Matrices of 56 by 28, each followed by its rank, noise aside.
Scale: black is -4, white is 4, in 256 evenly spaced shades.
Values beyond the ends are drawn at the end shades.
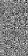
seven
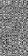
five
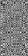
four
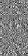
six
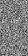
seven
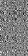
six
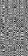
four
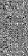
six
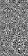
five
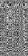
four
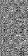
seven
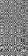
four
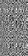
five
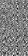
seven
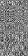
four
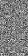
seven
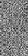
six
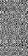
five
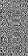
four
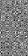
six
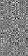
five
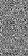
seven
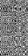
five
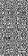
five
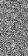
seven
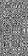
five
